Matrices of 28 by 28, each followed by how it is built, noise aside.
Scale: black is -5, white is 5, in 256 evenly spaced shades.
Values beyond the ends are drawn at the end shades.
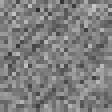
Hankel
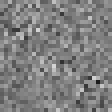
block diagonal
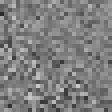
lower triangular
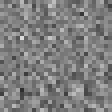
low rank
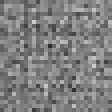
blocks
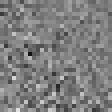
lower triangular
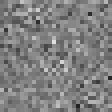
block diagonal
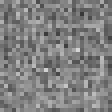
blocks
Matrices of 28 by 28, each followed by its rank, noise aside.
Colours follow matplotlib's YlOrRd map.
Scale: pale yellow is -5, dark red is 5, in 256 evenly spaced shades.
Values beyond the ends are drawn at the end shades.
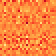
three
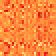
three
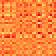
two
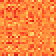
four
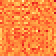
four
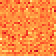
six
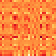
two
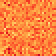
six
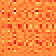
three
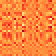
two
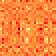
three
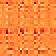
two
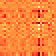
two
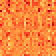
four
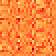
four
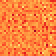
six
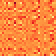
three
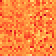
six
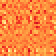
three
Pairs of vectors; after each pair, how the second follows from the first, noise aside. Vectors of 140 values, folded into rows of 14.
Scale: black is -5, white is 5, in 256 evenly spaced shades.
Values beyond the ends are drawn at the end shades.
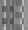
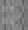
negated, shrunk.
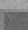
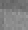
negated, shrunk.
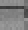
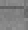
shrunk.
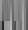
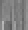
negated, shrunk.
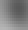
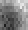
reversed, scaled up.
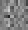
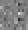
reversed, negated, partly zeroed.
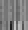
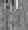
reversed, negated, partly zeroed.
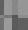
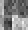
negated, scaled up.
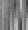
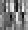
wrapped around, scaled up.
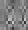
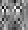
reversed, scaled up.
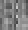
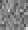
shuffled.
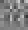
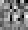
negated, scaled up.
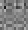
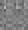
negated, shrunk.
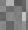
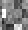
reversed, scaled up.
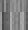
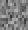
shuffled.
